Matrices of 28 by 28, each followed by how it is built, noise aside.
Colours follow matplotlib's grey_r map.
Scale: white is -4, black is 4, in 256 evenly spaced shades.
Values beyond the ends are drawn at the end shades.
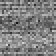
blocks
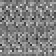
repeating columns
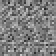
repeating columns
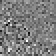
lower triangular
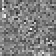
block diagonal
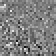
lower triangular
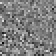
lower triangular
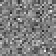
blocks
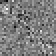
block diagonal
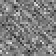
Toeplitz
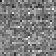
blocks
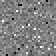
sparse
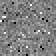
sparse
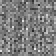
blocks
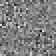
block diagonal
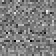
uneven rows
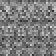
repeating columns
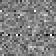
uneven rows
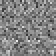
repeating columns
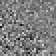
lower triangular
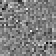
block diagonal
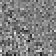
lower triangular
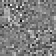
block diagonal
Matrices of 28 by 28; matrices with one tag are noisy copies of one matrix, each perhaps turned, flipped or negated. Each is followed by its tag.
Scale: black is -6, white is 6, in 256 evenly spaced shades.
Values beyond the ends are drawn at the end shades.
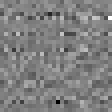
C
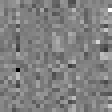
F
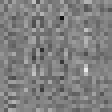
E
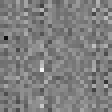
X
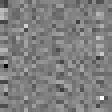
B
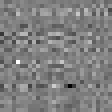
E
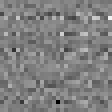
C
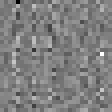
C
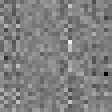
X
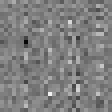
E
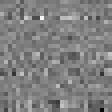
F
